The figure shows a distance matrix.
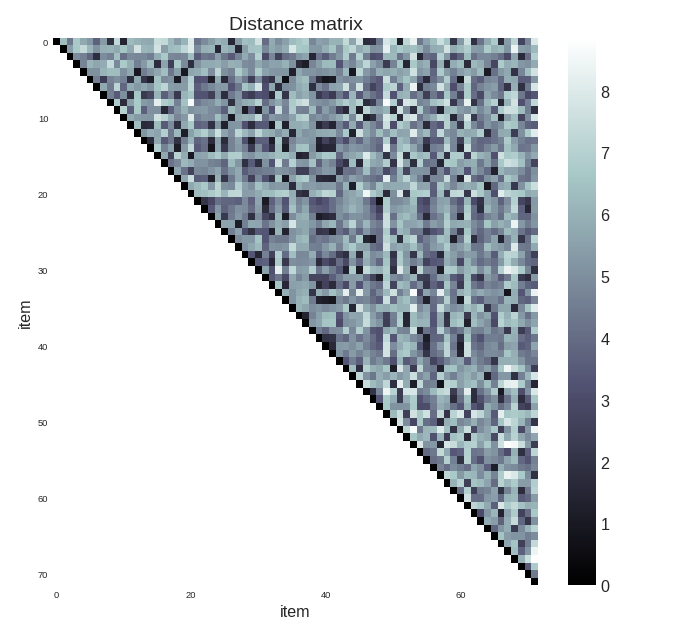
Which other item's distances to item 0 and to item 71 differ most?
51
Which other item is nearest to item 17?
65
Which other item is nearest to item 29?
13
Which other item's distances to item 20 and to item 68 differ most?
15
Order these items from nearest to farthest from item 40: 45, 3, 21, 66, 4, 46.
21, 66, 46, 4, 45, 3
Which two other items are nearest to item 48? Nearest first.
21, 31
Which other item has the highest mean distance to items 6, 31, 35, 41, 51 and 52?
53
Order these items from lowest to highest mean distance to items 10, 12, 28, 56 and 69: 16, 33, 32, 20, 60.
32, 60, 33, 16, 20
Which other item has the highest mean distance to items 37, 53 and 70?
68
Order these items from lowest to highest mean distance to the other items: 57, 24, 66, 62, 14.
14, 62, 66, 57, 24
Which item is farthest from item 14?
49
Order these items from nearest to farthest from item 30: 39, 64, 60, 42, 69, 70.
42, 39, 70, 60, 64, 69
